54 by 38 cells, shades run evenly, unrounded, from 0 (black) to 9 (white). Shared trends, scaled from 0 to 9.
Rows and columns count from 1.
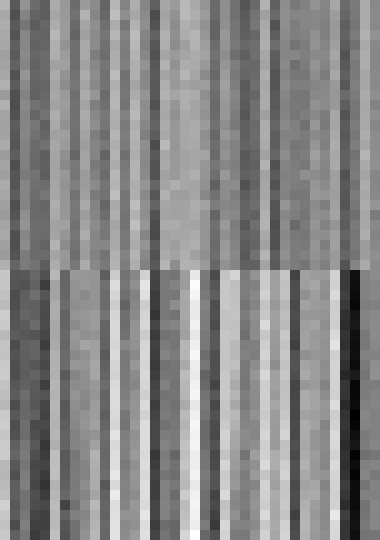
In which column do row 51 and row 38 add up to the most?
20
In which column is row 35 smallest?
36
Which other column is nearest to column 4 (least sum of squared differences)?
22
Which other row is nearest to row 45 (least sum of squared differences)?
44
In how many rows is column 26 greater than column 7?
27
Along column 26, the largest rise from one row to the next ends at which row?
28
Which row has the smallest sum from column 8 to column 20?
16
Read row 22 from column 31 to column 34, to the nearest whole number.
4 5 5 6
